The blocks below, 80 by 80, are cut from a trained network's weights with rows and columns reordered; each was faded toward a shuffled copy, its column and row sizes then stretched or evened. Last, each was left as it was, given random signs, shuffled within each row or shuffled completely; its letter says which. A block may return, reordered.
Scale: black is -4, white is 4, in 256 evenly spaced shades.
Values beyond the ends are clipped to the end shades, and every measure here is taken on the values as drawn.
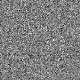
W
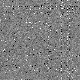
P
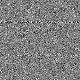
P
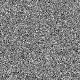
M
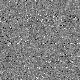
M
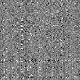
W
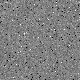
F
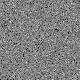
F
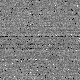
M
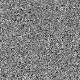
P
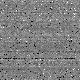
M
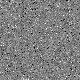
F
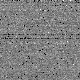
M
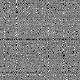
W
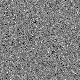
F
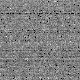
W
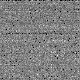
W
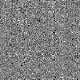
W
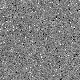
F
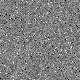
F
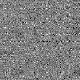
W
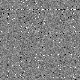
P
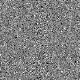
P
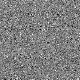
P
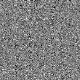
P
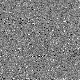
M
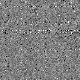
P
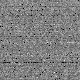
M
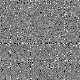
P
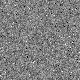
F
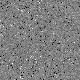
F
